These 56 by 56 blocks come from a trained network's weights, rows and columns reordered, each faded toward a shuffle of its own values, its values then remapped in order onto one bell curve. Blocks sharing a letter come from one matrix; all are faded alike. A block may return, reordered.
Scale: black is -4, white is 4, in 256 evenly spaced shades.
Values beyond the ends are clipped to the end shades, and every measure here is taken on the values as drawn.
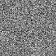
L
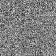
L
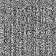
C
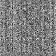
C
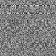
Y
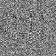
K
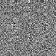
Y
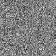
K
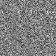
K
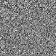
L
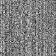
C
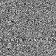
L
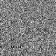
K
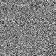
L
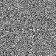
K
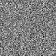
K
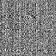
C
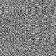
Y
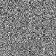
K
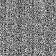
C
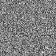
L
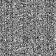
C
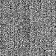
C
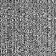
C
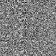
K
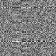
Y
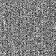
C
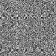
K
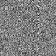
Y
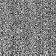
C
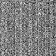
C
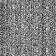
C
